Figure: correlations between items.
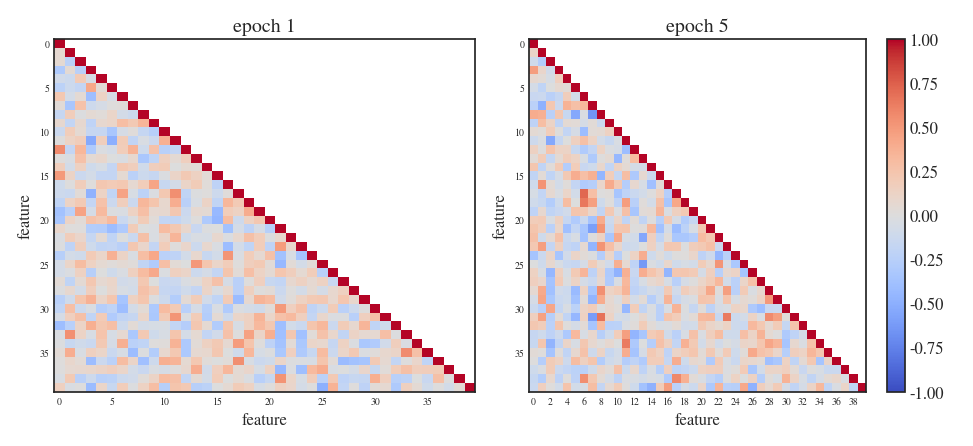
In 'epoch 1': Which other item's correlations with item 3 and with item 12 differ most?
0
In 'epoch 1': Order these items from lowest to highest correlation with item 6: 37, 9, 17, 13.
13, 37, 9, 17
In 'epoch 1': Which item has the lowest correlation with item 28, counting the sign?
36
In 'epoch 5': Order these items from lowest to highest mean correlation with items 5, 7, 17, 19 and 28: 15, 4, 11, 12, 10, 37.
12, 37, 10, 4, 11, 15
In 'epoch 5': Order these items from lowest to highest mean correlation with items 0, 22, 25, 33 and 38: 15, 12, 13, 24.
13, 24, 12, 15
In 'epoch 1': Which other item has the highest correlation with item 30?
21
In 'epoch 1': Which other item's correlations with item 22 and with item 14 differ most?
31
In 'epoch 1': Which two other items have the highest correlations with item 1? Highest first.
33, 35
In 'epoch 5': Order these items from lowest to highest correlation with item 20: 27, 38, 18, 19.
18, 19, 38, 27
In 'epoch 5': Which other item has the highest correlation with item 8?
31
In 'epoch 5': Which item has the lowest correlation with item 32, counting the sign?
7
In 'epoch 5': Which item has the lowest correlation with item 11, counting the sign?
2
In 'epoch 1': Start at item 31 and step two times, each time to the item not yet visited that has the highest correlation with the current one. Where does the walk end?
17
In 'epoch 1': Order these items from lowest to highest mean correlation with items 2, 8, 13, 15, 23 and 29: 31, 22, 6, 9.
6, 9, 22, 31
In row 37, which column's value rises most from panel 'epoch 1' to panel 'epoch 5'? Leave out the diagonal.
21
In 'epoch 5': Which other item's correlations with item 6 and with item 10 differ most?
17
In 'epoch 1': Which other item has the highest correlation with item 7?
12
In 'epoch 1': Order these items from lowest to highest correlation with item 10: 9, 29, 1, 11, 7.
9, 29, 7, 1, 11
